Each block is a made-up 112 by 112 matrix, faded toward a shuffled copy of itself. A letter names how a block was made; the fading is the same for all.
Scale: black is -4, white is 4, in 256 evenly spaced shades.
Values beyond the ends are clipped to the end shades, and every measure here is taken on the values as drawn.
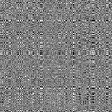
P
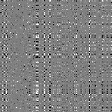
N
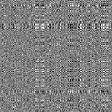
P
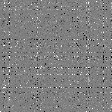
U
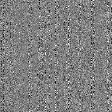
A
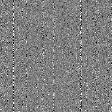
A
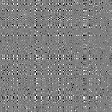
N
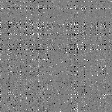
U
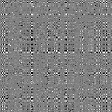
N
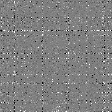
U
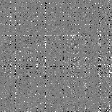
U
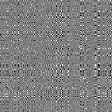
N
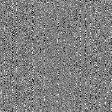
A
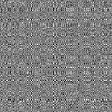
P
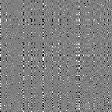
N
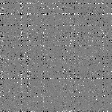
U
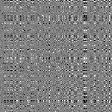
N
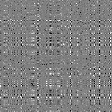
N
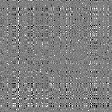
N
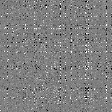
U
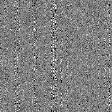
A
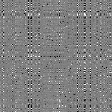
N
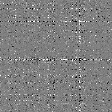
U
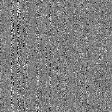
A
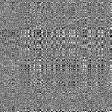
P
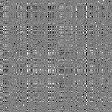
N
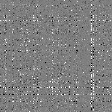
U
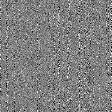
A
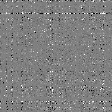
U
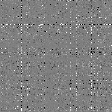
U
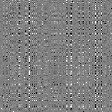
N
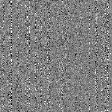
A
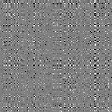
N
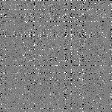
U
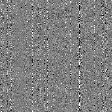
A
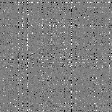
U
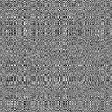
P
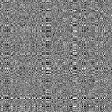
P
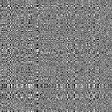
P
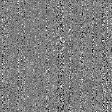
A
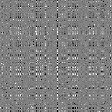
N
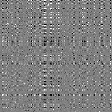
N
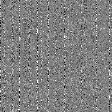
A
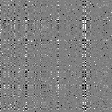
N
